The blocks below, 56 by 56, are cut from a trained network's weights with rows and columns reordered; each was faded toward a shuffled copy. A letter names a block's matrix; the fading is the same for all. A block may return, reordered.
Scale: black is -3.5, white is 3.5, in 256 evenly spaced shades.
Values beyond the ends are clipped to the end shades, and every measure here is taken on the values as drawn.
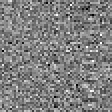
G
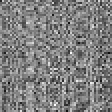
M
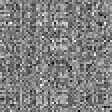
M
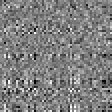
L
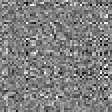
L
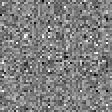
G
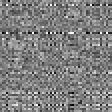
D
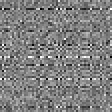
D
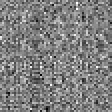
M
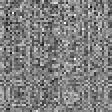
M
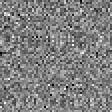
G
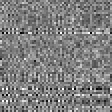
D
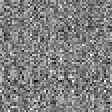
M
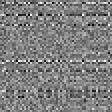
D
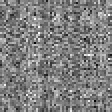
M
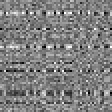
D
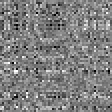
L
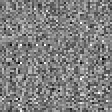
M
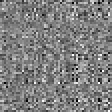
L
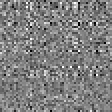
L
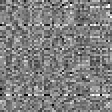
D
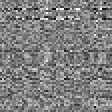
D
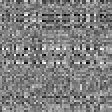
D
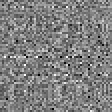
G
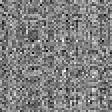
M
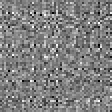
L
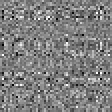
L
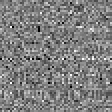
G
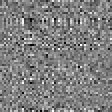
L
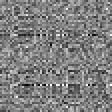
D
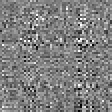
L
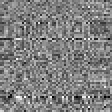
D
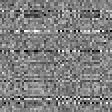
D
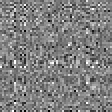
L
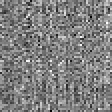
M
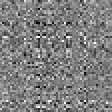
L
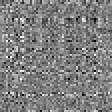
L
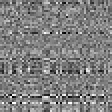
D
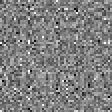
G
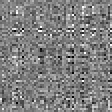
L
